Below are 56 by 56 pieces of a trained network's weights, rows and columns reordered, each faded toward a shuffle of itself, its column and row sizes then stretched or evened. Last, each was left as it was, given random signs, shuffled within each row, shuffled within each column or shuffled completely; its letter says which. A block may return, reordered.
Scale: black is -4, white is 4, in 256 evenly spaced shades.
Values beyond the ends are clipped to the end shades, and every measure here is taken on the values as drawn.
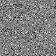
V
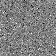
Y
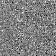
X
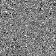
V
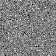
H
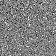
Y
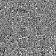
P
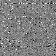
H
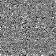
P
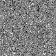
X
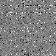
V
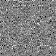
P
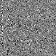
V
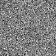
V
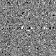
P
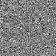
P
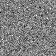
Y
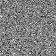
H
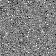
Y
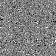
H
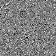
V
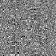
P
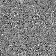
H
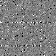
P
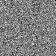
X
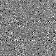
V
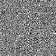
P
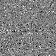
H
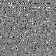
P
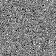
Y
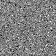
Y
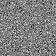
Y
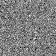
H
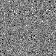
V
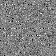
H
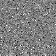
H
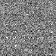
P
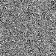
V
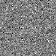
V
